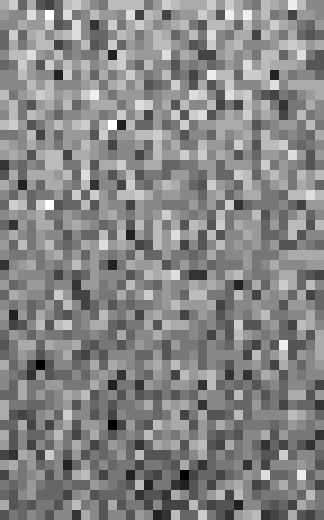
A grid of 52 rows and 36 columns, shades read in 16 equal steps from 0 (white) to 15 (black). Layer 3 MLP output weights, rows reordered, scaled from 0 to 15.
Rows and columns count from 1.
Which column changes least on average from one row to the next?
12
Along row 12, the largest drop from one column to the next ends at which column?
22
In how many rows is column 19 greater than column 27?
22
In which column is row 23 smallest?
25
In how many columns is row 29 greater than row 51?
7
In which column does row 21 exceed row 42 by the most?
27
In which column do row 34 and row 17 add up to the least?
14
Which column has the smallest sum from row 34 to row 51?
34
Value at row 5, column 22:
10
